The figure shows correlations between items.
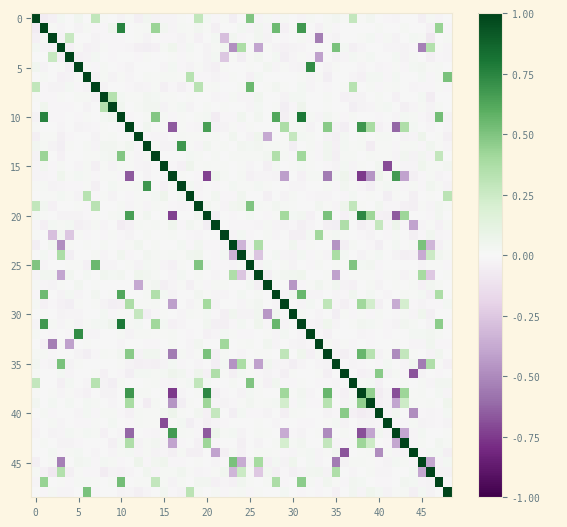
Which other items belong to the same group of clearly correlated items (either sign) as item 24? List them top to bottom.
3, 23, 26, 35, 45, 46
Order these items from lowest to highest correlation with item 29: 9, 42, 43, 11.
42, 9, 43, 11
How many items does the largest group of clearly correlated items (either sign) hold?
9
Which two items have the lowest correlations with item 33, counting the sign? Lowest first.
2, 4
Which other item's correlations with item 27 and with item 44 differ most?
36
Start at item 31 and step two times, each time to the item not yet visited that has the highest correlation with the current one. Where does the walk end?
1
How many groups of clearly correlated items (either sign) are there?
12
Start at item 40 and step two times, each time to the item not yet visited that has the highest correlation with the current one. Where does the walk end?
21
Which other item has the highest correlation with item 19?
25
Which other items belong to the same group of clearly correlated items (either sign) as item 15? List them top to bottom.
41
